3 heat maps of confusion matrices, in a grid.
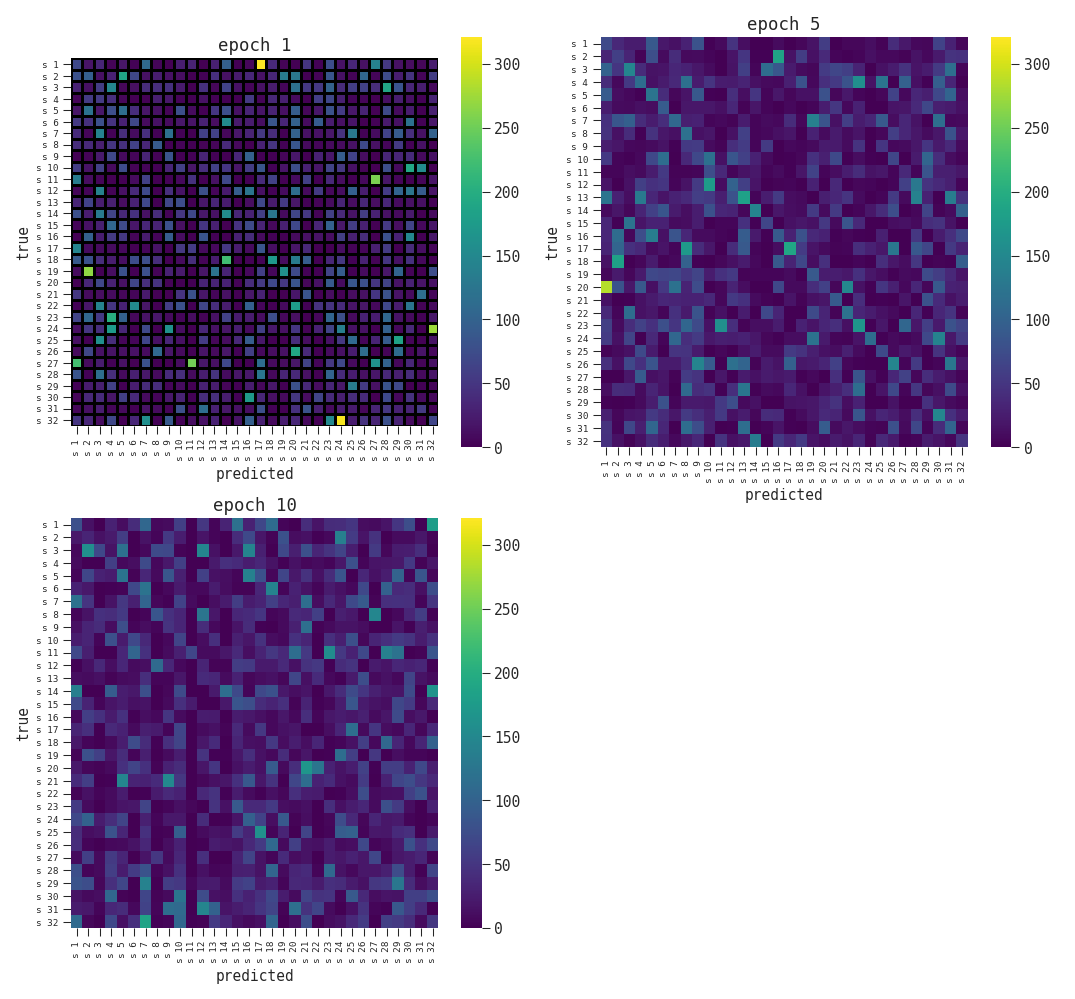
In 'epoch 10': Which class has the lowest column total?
s 11
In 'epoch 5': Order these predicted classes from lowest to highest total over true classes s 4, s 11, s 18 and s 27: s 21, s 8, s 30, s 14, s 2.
s 14, s 21, s 30, s 2, s 8
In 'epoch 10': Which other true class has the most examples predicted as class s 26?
s 7
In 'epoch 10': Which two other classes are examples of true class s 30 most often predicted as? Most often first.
s 10, s 4
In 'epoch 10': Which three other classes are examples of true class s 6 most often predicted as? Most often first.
s 18, s 7, s 28
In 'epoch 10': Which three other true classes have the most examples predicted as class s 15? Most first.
s 1, s 23, s 14
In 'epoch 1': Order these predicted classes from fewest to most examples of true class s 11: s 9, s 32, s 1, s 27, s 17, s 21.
s 9, s 32, s 17, s 21, s 1, s 27
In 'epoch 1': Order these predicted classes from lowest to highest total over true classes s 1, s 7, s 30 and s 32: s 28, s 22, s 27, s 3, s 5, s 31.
s 31, s 22, s 5, s 27, s 3, s 28
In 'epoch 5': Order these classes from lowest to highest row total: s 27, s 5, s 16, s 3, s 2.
s 27, s 2, s 5, s 16, s 3
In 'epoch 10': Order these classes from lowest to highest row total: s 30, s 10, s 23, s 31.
s 23, s 10, s 30, s 31
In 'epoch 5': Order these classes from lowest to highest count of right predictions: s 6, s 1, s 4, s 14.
s 1, s 6, s 4, s 14
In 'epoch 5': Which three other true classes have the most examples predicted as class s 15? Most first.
s 3, s 22, s 9
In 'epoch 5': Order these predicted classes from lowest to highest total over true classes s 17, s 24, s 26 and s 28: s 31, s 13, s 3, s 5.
s 5, s 3, s 31, s 13
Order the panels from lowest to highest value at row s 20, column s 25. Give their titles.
epoch 10, epoch 5, epoch 1
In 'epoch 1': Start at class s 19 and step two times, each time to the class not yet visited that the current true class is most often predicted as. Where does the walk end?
s 5
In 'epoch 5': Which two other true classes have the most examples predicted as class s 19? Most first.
s 7, s 24
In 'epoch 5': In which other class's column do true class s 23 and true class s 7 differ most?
s 11
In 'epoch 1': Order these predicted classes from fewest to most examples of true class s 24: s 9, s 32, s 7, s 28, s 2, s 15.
s 15, s 2, s 7, s 28, s 9, s 32
